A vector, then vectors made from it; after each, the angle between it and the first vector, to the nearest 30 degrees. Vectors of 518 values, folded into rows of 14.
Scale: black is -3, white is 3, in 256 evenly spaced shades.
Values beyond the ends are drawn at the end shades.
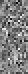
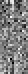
60 degrees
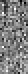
60 degrees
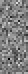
150 degrees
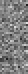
90 degrees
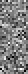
120 degrees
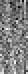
90 degrees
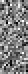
120 degrees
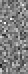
120 degrees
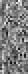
150 degrees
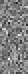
30 degrees
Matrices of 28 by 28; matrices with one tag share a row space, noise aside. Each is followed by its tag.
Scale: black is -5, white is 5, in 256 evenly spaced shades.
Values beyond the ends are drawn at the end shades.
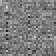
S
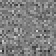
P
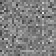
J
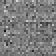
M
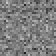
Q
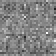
Q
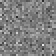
J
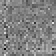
M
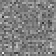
J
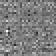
S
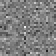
Q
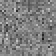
J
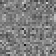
Q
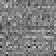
S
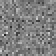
J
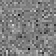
P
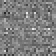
M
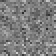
Q
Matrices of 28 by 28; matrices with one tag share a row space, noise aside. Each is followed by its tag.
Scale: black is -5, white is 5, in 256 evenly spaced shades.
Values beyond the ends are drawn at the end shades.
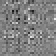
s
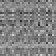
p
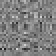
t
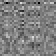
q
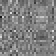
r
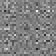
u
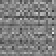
p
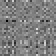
u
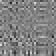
r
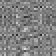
t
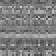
p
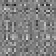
u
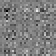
u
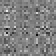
u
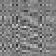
t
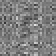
t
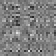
s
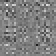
u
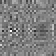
r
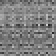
p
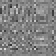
r
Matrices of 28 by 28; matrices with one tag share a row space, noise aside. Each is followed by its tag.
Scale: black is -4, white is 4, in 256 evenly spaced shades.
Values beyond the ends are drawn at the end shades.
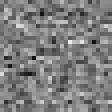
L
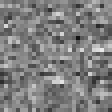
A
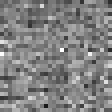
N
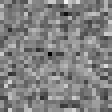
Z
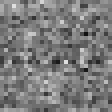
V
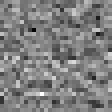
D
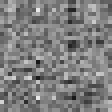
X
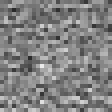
V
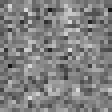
Z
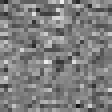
A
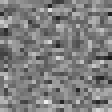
A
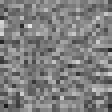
D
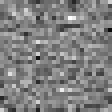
X
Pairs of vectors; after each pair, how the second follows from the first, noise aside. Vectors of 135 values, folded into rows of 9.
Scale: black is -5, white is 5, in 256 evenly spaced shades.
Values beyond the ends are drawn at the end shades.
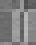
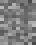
shuffled.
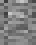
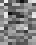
negated, scaled up.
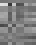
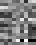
reversed, negated, scaled up.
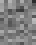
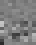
reversed, partly zeroed.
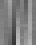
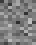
shuffled.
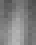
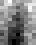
negated, scaled up.
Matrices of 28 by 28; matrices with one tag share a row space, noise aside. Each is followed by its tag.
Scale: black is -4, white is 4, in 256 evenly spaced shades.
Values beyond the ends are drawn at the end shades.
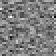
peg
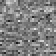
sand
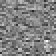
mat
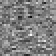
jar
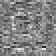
jar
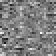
peg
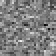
mat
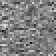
peg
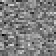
peg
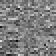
sand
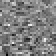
jar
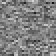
mat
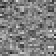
peg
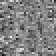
peg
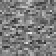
jar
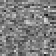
mat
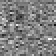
peg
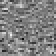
peg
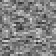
jar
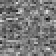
sand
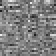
sand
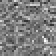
mat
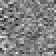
peg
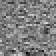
mat
